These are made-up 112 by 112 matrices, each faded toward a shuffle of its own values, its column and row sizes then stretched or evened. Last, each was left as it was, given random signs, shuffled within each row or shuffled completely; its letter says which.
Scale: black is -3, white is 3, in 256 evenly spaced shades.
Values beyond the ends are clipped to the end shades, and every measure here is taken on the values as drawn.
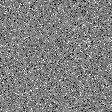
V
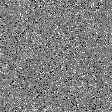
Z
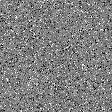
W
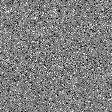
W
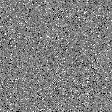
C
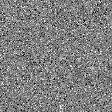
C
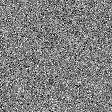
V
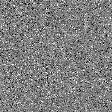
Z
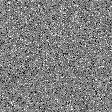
V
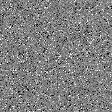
Z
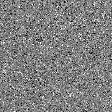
Z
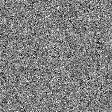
Z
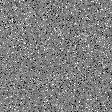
V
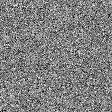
V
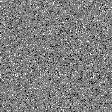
C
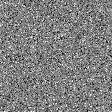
W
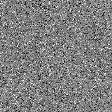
Z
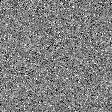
W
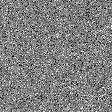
W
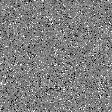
C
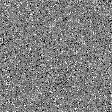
Z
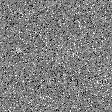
V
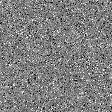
W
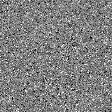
Z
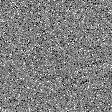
V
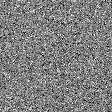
V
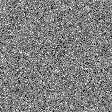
V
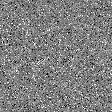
W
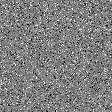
V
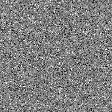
C
